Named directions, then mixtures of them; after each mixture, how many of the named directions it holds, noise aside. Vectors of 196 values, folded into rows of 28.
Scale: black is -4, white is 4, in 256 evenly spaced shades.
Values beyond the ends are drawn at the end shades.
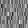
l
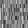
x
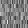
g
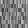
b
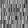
one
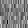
one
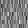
one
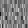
three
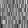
four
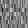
two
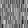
two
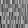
three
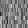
four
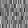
three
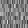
one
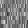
four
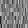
three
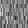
three
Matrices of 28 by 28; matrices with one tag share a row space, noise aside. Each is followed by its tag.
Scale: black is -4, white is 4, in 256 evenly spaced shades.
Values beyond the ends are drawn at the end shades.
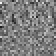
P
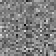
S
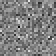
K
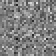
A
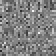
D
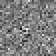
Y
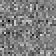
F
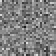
S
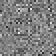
K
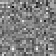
S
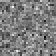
S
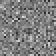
A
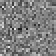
F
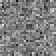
S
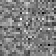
Y
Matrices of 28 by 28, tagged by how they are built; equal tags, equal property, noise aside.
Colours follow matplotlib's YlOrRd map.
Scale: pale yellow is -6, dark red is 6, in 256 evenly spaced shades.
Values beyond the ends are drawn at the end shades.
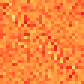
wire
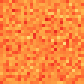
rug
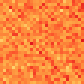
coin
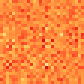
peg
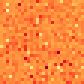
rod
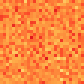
rug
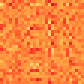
peg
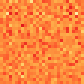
peg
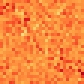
wire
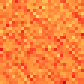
coin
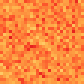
coin
